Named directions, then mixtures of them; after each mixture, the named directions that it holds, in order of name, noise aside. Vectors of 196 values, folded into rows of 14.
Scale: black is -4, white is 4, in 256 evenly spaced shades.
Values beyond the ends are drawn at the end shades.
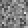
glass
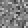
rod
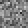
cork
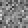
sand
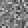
rod.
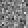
glass, rod.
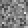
glass.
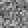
cork.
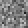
glass.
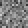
rod, sand.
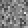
glass.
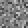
rod.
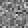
cork, rod.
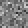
cork, rod.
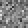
sand.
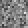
glass.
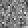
glass.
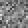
sand.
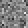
glass, rod.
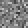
rod.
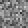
cork.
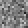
glass.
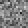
cork.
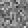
cork, rod.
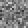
rod, sand.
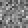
sand.
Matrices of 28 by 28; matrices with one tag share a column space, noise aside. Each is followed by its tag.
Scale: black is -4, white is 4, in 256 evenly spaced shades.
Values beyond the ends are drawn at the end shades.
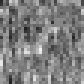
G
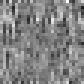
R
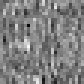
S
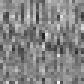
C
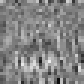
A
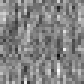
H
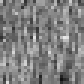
G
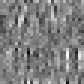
R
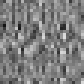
C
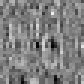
S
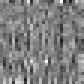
A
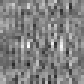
S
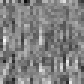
A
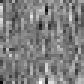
H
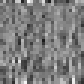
A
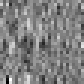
S
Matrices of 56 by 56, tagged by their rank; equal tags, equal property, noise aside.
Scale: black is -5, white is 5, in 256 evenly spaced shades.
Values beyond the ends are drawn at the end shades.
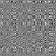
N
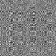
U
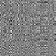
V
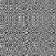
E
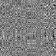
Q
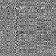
E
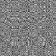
V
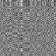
N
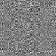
V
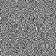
Q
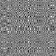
U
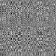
E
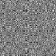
Q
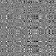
U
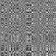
N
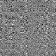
Q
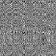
E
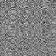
Q
